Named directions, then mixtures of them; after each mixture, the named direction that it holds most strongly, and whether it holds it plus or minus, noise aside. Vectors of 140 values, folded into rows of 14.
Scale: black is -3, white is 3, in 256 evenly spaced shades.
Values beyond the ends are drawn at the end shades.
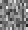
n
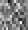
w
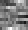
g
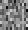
n, minus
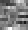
g, plus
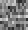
g, minus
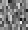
w, plus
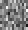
n, plus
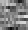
g, minus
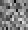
w, minus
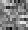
g, minus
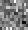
n, plus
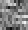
g, minus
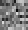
g, plus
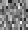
n, minus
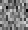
n, minus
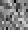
w, minus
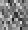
w, plus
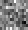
n, plus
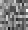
n, plus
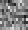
g, plus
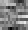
g, minus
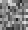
g, minus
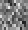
w, plus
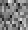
w, minus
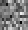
w, minus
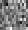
n, plus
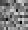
w, minus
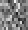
w, plus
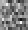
w, plus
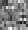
g, plus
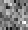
w, minus
